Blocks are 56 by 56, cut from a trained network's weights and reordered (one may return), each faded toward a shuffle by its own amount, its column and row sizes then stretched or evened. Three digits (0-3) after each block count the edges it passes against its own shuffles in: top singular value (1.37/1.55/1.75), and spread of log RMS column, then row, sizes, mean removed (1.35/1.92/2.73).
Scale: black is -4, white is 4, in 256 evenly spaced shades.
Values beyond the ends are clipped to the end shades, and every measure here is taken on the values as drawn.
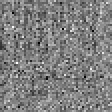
1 0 1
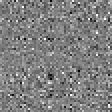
2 2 2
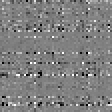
2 2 3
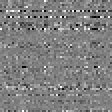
2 0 3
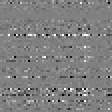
2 1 3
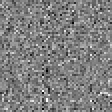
0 1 1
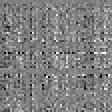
3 2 3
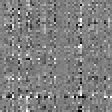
2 3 2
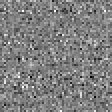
0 1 2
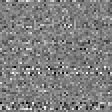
2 0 3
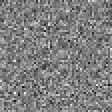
2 1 1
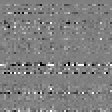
3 1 3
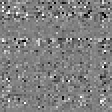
0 2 3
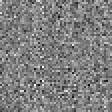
0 1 1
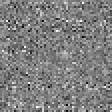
1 1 2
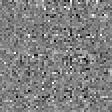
1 1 2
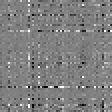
2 2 3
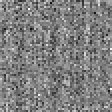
2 0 1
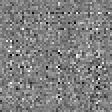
1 2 2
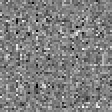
1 2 1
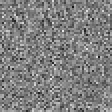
2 1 0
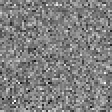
1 0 1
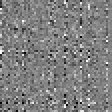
1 3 1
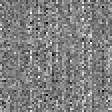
2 2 0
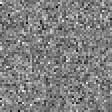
0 0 1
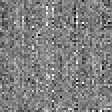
2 2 1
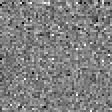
1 1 1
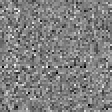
1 1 1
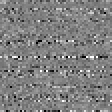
2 0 3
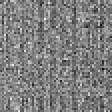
3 0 0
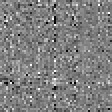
2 2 1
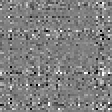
2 2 3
